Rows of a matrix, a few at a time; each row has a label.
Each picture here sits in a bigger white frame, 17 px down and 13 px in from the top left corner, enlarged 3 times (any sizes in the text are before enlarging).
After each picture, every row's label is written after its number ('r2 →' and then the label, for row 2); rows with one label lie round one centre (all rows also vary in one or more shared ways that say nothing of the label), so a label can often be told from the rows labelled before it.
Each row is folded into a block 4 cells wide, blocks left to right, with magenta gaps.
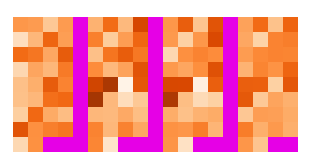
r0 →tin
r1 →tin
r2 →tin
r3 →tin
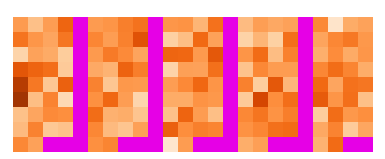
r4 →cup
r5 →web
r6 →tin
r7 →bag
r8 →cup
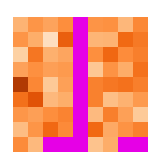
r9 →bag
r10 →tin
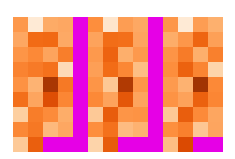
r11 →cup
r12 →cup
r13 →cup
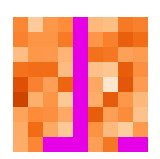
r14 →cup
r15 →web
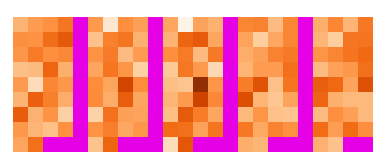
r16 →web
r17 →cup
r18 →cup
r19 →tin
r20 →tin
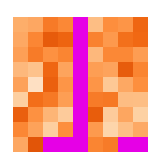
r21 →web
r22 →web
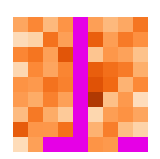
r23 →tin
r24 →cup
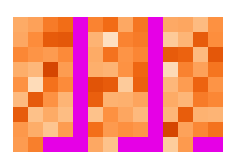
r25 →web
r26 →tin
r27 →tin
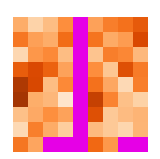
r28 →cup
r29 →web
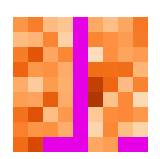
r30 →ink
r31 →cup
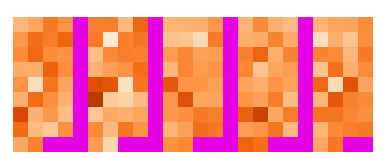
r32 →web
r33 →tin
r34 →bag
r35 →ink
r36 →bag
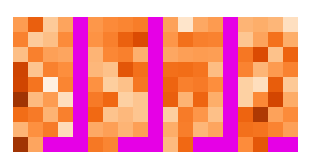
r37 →ink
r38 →web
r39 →cup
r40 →ink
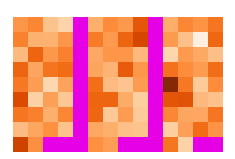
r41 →ink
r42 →web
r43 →bag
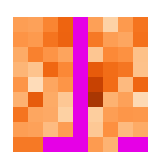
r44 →web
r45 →cup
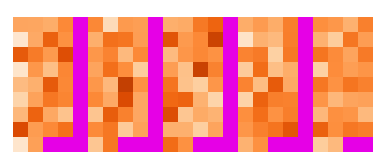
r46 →tin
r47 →cup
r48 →web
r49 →bag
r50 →tin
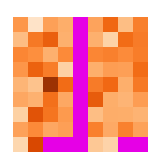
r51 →cup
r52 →tin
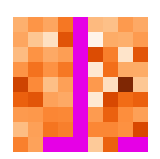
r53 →bag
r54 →bag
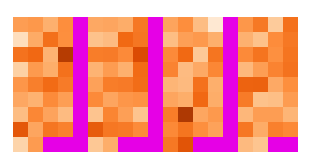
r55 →tin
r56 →tin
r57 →ink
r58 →tin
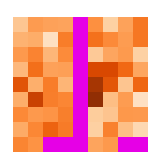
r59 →bag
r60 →cup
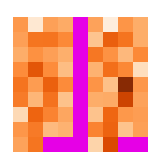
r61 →cup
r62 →cup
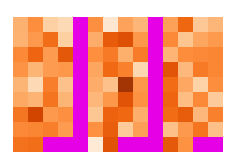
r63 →ink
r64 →cup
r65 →ink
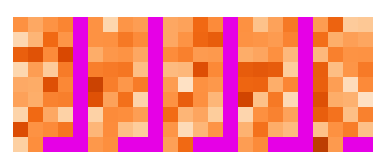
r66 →tin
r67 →cup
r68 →web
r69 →cup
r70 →ink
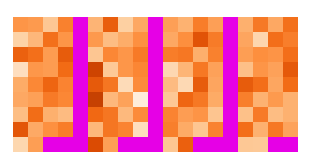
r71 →tin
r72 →ink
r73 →web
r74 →tin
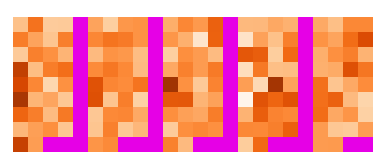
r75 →ink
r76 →cup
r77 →bag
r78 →bag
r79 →web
